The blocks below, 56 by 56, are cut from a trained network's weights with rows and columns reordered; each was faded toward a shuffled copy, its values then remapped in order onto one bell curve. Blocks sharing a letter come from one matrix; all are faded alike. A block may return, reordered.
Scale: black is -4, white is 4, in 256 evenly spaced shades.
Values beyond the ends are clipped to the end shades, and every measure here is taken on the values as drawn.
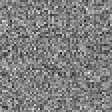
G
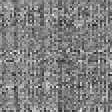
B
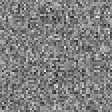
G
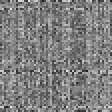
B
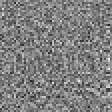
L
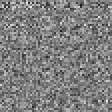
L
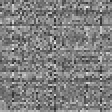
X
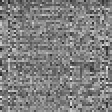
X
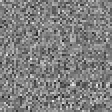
G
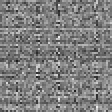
X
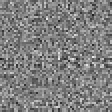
G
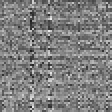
X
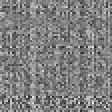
B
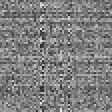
X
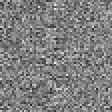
L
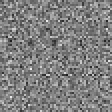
G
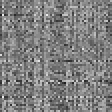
B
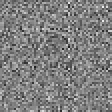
L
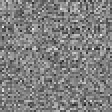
G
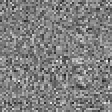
G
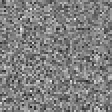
G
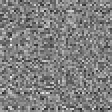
L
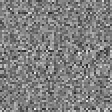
L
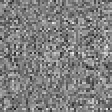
G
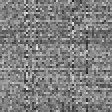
X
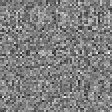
G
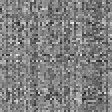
B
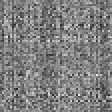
B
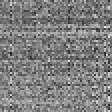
X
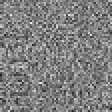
G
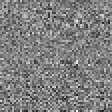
L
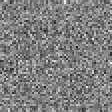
G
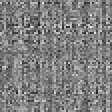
B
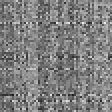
B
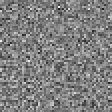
L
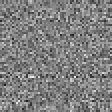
G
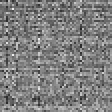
X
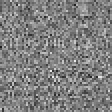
G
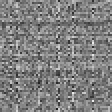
X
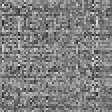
X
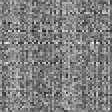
B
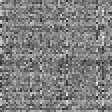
X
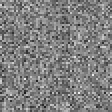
L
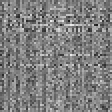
B
